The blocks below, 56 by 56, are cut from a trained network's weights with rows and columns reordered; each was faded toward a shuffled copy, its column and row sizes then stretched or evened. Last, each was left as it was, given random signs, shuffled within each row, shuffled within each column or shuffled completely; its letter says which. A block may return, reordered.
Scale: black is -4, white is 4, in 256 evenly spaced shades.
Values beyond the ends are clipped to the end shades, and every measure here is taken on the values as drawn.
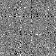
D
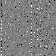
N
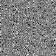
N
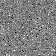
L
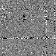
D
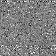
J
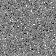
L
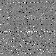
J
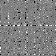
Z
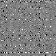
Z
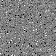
L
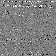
J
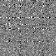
D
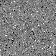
L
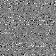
J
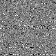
J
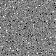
L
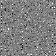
N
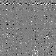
Z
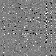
Z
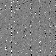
N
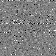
J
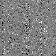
N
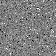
L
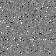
J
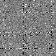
D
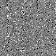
N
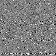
J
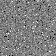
L
